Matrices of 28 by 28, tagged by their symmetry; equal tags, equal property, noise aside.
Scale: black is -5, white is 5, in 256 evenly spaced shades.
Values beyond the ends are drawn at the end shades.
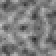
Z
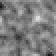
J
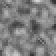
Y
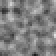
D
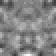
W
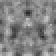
W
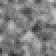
D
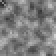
Y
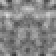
W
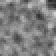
J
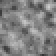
J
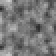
Z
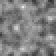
Z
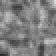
D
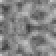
Z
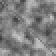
Y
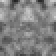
W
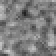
Y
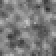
Y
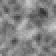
J
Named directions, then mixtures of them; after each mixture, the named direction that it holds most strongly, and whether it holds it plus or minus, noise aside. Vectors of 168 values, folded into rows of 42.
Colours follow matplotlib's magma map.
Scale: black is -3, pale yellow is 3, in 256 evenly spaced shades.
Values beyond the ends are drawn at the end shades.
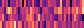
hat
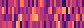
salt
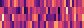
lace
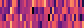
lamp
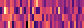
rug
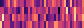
lace, plus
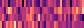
hat, plus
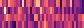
hat, minus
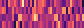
salt, plus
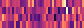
salt, minus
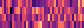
lamp, minus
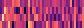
rug, plus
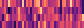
hat, minus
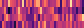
hat, minus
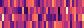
lace, plus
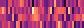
salt, plus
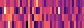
rug, plus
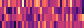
hat, minus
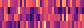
hat, minus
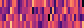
lamp, plus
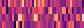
salt, plus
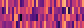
salt, minus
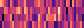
lace, minus
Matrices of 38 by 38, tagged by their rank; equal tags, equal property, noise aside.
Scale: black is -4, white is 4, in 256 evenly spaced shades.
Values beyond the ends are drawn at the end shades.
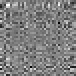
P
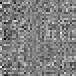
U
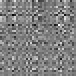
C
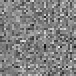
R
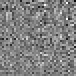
R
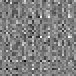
P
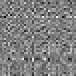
P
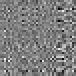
P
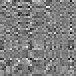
P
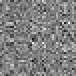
U
